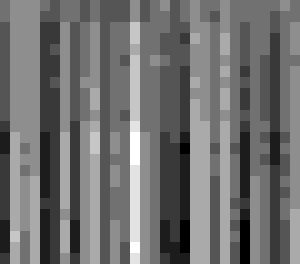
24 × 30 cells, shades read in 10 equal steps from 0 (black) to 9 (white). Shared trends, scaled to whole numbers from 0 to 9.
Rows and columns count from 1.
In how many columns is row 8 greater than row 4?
2
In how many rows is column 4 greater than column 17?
23
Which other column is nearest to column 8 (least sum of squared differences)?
1
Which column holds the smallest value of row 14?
19
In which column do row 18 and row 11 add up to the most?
14
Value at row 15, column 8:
2
